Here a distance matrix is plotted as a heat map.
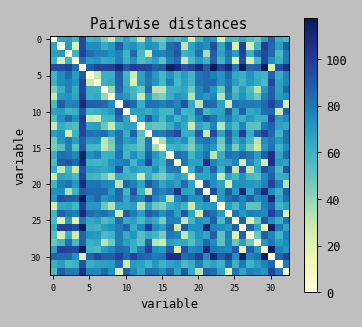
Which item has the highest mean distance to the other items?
4
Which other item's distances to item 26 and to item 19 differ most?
29
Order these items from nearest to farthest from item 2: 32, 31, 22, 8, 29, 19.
31, 19, 8, 32, 22, 29
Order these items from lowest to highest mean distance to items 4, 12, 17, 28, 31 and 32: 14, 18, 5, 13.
14, 5, 18, 13
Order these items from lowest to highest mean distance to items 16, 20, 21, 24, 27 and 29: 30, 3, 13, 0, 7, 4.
0, 3, 7, 13, 30, 4
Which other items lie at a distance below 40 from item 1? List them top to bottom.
3, 18, 25, 27
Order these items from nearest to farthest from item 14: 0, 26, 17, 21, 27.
0, 27, 17, 26, 21
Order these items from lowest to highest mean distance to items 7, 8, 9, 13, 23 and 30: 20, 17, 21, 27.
27, 21, 20, 17
